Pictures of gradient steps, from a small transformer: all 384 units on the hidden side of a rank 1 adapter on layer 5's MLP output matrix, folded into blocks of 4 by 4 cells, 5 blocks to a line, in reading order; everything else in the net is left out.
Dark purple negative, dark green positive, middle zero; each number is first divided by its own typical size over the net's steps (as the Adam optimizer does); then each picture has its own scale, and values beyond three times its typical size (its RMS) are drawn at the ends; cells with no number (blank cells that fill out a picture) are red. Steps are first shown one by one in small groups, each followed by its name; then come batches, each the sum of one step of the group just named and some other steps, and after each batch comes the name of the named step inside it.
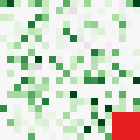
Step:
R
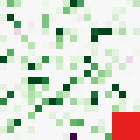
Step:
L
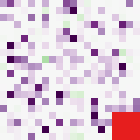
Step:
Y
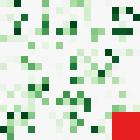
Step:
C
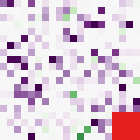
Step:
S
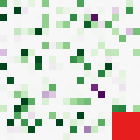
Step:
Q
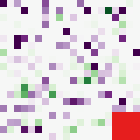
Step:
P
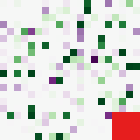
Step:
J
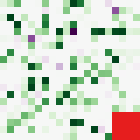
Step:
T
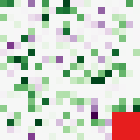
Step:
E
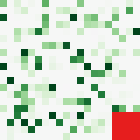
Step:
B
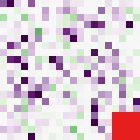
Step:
S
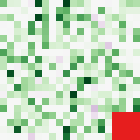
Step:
R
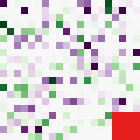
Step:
P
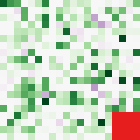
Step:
R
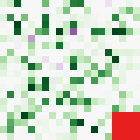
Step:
T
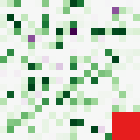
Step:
T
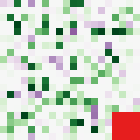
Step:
T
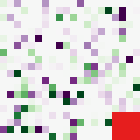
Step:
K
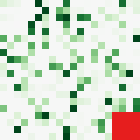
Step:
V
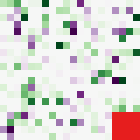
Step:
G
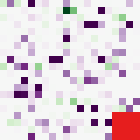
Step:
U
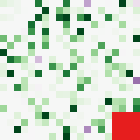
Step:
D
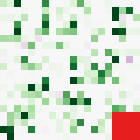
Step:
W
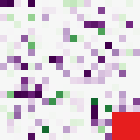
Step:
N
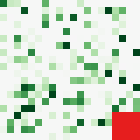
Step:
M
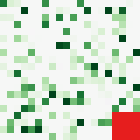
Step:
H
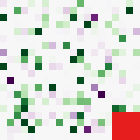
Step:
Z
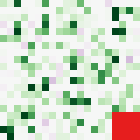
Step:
W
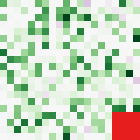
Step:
D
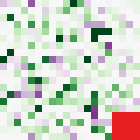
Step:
N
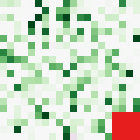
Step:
V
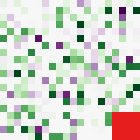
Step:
K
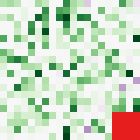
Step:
D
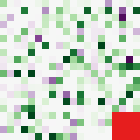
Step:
K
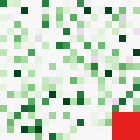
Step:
H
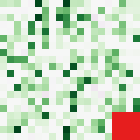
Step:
V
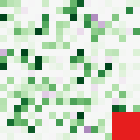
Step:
Z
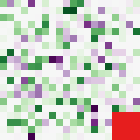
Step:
U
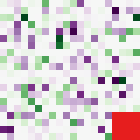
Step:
G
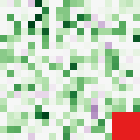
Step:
V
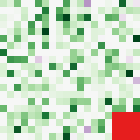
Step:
D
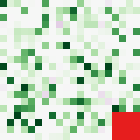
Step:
M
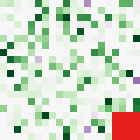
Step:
D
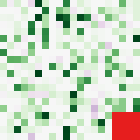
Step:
V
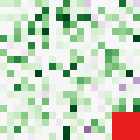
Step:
D
